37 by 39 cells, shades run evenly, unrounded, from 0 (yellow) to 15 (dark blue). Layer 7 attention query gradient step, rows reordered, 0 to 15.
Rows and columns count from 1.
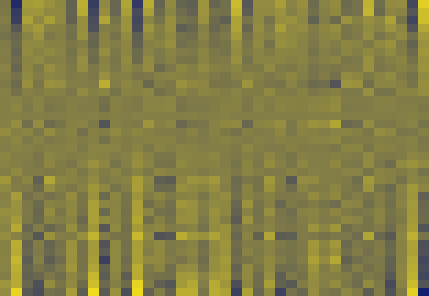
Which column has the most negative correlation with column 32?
31
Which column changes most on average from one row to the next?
10
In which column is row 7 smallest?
39
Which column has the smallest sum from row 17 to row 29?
13
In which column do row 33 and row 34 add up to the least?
2
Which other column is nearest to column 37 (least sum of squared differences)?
30
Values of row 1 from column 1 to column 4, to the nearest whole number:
8 14 5 5
